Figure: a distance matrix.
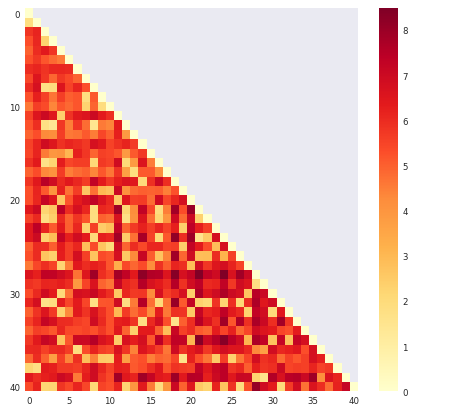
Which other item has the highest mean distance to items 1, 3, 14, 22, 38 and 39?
35
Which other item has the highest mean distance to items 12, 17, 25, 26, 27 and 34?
28
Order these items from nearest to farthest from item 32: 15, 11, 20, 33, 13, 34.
20, 11, 15, 13, 34, 33
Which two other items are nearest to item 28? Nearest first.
29, 39
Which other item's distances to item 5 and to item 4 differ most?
11
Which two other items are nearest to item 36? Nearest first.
6, 29
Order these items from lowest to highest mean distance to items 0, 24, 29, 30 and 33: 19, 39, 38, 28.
38, 19, 39, 28
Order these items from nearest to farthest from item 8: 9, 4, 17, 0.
17, 9, 0, 4
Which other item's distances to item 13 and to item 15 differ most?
34
